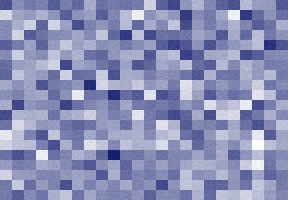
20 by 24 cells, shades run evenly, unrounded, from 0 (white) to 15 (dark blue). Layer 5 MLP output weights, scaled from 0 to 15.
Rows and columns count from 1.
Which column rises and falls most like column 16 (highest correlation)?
22
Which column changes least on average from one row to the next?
24
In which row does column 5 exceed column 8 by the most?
15
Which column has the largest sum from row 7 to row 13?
10
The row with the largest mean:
1
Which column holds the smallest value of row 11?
21
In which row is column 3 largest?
4
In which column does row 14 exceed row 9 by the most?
16
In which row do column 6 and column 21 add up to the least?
20
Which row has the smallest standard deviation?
18
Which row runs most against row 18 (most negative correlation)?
8
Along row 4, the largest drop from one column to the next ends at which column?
12
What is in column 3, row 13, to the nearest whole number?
5
